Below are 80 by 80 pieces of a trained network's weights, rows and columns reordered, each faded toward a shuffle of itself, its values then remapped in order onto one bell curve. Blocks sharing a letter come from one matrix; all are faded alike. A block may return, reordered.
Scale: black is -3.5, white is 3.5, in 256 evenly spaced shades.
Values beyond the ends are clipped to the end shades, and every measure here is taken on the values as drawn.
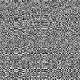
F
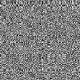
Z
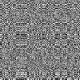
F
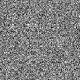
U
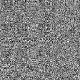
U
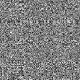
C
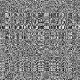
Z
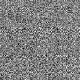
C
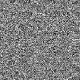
U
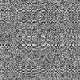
F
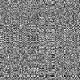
Z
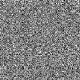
U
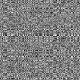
F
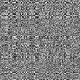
Z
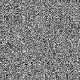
U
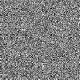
U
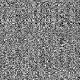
C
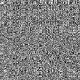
C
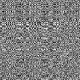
F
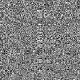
U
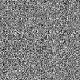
C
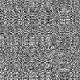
Z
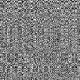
Z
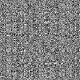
C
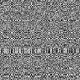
F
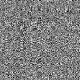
C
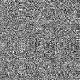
U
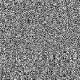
U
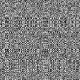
Z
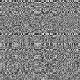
F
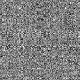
C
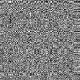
Z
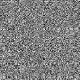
U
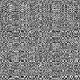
F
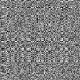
Z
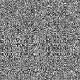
U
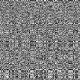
F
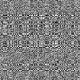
F
